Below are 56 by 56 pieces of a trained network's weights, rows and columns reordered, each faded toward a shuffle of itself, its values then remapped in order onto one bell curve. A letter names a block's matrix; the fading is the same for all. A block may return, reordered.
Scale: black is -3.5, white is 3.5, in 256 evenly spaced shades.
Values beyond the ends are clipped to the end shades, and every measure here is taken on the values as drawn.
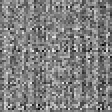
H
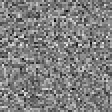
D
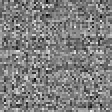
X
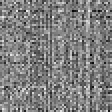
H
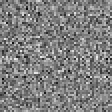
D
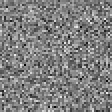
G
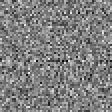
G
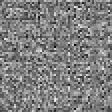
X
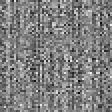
H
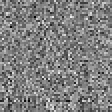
G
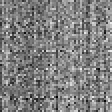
H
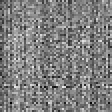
H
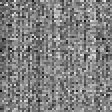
H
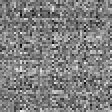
X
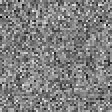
D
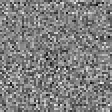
D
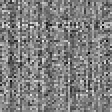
H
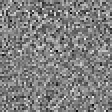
D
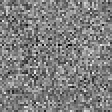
G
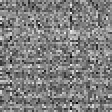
X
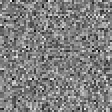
D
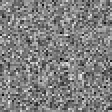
G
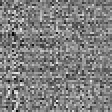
X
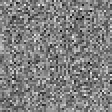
G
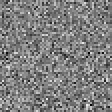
D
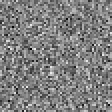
D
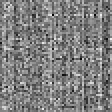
H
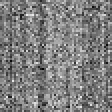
H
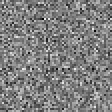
G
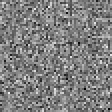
G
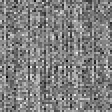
H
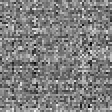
X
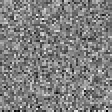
G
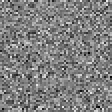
D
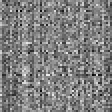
H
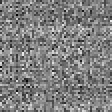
X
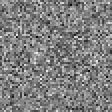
D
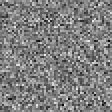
D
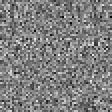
D
